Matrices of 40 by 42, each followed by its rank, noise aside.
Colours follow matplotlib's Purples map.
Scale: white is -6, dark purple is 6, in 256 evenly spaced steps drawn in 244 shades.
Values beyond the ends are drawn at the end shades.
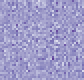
six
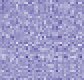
four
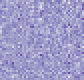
five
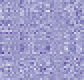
five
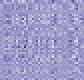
four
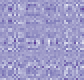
three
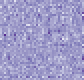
six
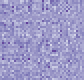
six
